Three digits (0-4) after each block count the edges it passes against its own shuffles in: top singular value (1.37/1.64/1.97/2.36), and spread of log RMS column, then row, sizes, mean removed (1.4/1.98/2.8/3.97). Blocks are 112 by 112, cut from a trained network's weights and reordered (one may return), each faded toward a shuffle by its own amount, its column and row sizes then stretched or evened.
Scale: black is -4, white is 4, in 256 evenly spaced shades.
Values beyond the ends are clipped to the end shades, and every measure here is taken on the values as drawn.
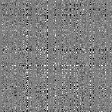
3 4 2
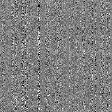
0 4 0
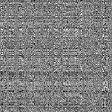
4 3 1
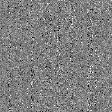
1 3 0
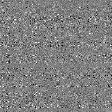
0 2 3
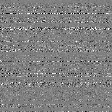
2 1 4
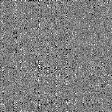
1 3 2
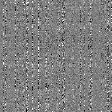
1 4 0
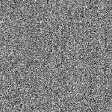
1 1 0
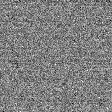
1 0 0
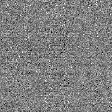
1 2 0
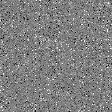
0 2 0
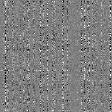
1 4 2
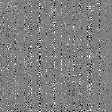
3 4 1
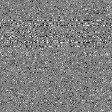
3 0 3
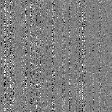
2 4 0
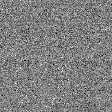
0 1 1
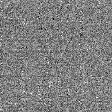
1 2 0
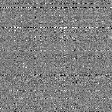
3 2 3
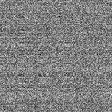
3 0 0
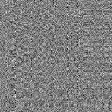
4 2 0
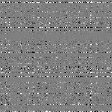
4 2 4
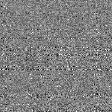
0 2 3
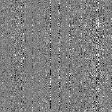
1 4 2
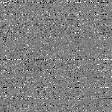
3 2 3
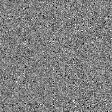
0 2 1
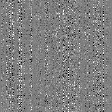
2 4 0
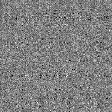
1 1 2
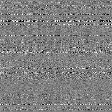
2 0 4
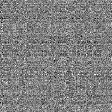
3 2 1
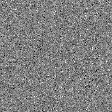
0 2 0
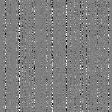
3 4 0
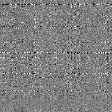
3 2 3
